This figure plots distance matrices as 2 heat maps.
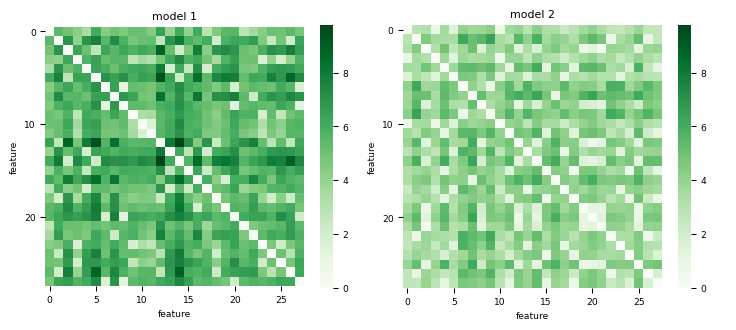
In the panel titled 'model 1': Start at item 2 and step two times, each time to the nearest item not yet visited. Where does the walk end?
5
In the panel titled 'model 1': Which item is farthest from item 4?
12
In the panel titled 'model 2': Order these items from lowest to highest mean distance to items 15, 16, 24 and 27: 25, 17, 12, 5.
5, 17, 12, 25
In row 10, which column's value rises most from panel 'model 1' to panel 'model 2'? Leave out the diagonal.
11
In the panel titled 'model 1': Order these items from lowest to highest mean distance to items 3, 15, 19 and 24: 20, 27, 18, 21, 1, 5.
18, 1, 21, 27, 20, 5
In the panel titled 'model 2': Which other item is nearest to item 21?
2
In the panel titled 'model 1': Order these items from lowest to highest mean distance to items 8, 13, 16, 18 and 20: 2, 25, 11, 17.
17, 11, 25, 2
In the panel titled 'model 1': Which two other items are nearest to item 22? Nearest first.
7, 0
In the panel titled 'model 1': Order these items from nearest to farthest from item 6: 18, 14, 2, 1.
18, 1, 2, 14
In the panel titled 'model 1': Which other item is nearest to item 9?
23
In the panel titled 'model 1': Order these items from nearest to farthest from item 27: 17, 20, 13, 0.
20, 0, 17, 13
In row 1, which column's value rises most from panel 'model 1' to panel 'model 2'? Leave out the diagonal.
12
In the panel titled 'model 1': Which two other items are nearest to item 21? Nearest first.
0, 17
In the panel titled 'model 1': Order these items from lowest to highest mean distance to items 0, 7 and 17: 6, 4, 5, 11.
4, 11, 6, 5
